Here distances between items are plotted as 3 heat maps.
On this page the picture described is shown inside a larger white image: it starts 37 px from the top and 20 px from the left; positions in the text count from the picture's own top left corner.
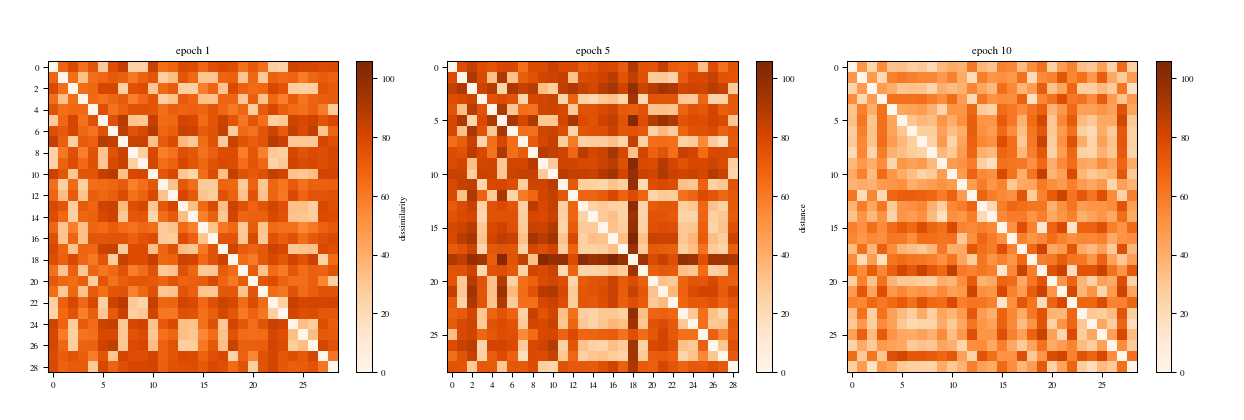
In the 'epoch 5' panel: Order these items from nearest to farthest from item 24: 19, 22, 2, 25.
19, 25, 22, 2
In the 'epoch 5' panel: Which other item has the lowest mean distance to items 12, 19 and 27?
7
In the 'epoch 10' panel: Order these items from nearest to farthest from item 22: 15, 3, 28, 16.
15, 16, 3, 28
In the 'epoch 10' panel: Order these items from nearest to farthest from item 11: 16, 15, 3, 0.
16, 0, 3, 15
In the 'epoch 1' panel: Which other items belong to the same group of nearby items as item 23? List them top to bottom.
0, 5, 8, 9, 22
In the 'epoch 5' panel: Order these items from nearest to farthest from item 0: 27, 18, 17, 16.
27, 17, 16, 18
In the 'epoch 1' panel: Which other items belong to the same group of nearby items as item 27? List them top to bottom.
6, 18
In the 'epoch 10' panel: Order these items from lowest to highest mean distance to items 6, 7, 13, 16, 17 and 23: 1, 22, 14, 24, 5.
24, 5, 14, 1, 22
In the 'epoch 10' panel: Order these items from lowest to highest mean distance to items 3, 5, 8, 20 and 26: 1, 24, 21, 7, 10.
24, 7, 10, 1, 21
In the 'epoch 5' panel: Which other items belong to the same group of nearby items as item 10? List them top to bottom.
2, 5, 9, 28
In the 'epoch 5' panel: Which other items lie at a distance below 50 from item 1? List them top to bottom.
4, 6, 12, 20, 21, 22
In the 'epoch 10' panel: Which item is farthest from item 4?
27
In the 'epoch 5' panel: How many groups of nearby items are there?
5
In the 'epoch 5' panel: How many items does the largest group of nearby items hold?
13
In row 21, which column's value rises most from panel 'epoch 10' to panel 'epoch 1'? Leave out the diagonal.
25
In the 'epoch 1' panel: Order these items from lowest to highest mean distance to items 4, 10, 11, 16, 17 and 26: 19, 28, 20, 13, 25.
25, 13, 19, 20, 28
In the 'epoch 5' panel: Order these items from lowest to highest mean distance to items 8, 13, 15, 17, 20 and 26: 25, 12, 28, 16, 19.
19, 16, 12, 25, 28
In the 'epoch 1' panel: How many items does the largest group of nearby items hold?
9
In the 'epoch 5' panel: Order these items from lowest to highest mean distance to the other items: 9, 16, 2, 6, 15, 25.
15, 16, 6, 25, 9, 2
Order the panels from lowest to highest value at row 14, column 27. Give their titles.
epoch 5, epoch 10, epoch 1
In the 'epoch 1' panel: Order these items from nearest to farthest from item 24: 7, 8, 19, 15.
7, 15, 19, 8
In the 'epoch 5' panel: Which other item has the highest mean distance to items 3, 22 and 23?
18
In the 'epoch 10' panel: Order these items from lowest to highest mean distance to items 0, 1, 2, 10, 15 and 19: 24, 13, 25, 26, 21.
26, 24, 13, 25, 21
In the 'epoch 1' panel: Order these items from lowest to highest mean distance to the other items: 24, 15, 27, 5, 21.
15, 21, 24, 5, 27
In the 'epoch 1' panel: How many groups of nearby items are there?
5
